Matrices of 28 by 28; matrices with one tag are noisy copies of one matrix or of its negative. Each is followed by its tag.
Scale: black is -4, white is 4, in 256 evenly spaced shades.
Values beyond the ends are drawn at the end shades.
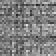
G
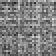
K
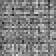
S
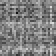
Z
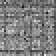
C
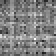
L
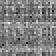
Z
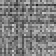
G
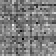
G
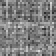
Z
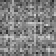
L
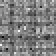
L
